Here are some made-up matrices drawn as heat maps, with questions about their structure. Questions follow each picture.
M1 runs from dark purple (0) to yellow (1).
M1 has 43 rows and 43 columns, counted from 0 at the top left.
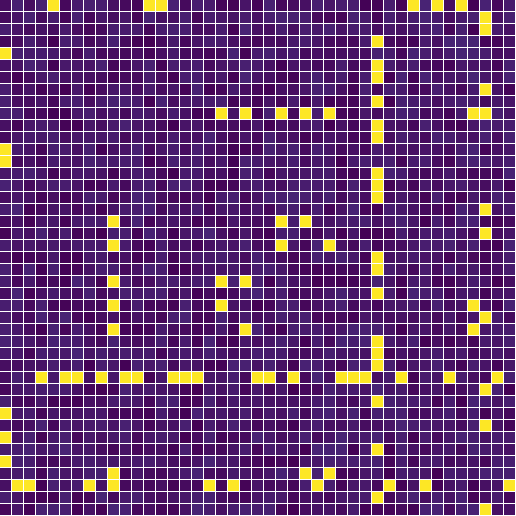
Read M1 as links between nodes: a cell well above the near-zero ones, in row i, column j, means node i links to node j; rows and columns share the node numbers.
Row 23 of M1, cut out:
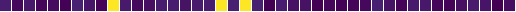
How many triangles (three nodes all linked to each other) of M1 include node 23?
2
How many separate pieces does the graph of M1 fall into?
3
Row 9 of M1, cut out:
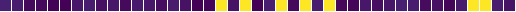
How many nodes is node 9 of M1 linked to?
7
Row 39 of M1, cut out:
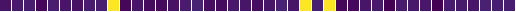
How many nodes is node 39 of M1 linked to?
3
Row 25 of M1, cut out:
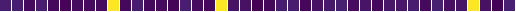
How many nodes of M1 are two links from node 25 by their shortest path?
4
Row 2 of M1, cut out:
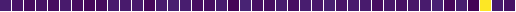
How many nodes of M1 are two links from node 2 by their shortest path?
9
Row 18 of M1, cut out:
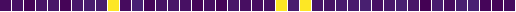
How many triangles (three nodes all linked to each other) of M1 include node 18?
2
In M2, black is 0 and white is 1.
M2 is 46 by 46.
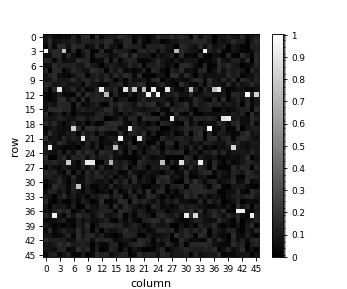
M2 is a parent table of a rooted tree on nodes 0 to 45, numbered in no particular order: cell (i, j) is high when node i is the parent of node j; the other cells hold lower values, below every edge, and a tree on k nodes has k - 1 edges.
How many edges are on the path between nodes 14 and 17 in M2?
3
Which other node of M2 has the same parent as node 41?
42
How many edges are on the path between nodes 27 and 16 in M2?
4
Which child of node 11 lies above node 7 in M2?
31
